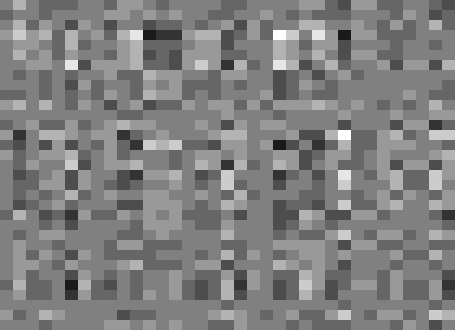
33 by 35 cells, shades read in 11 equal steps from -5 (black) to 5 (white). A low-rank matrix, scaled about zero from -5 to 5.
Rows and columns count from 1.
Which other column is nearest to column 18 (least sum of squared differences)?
31
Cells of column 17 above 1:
1
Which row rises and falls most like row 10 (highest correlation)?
15
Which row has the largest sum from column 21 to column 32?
4
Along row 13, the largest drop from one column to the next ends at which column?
34
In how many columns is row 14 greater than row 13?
16
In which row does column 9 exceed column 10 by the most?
14
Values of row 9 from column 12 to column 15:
1 0 1 -1
